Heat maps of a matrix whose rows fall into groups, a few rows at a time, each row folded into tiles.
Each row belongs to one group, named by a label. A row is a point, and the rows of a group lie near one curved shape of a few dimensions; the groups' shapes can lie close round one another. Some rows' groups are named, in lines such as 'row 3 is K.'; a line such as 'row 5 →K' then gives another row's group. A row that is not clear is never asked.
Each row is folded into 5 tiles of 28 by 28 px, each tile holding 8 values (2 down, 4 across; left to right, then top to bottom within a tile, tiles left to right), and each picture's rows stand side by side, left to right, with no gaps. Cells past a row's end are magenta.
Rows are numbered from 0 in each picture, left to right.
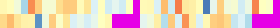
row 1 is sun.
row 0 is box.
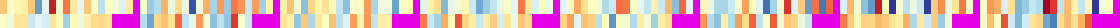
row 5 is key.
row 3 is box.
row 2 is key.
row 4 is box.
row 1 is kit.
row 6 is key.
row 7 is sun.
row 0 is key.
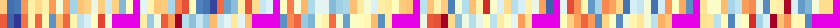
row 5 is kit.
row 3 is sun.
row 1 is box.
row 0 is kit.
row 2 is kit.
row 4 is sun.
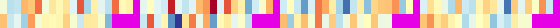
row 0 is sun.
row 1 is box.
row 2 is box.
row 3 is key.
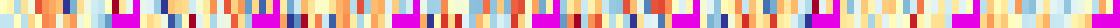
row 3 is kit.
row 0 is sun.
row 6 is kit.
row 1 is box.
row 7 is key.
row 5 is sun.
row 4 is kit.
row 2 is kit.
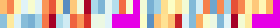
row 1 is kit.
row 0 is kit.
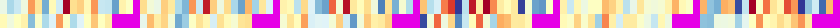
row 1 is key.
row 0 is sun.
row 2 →key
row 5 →key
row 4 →sun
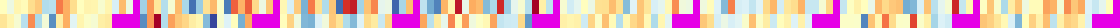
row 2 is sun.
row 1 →kit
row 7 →box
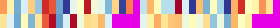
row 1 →key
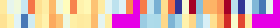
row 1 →key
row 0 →sun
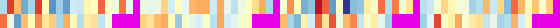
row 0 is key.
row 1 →sun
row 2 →key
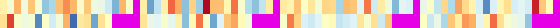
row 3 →sun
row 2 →sun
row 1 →sun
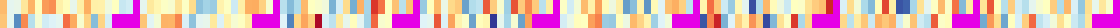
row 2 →kit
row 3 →kit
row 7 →kit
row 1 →box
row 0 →kit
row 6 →box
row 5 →kit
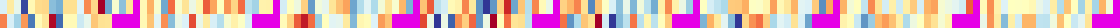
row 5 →box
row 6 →sun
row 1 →box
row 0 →box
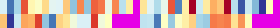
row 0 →kit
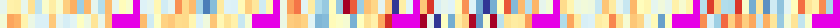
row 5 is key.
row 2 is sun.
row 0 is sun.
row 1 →box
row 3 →key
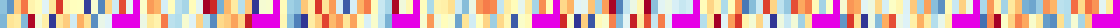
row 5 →kit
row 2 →sun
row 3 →box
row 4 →key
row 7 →kit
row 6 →kit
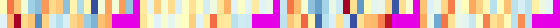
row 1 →kit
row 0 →sun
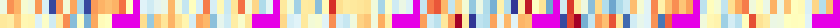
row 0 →key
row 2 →key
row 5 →box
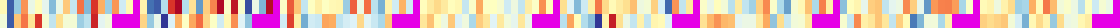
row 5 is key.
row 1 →sun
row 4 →box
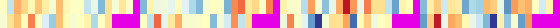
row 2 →box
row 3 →kit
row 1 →kit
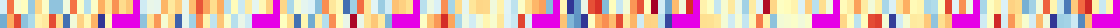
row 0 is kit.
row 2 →kit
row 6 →box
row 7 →kit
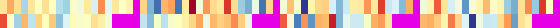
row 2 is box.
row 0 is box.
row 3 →box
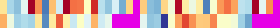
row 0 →sun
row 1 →sun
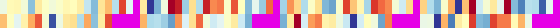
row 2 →kit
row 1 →sun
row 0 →box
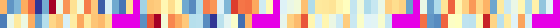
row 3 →kit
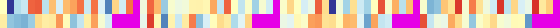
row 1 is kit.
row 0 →sun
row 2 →key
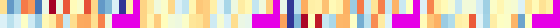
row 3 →kit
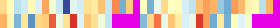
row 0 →key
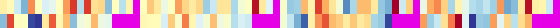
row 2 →sun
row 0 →box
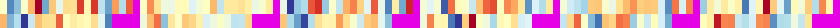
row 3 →box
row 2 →sun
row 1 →kit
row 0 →sun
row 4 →box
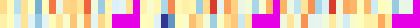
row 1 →sun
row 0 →key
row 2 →key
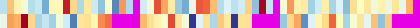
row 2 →kit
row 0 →sun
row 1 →box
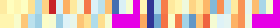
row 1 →kit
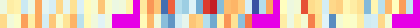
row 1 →sun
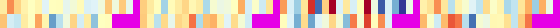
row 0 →box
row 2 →key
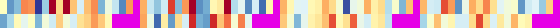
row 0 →key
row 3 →key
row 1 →key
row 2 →key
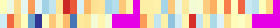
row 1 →box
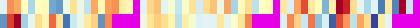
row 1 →sun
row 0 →kit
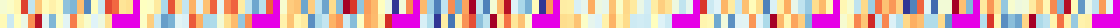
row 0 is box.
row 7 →kit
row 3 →key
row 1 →sun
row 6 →sun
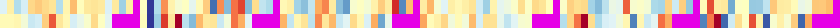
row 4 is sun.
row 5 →kit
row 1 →kit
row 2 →box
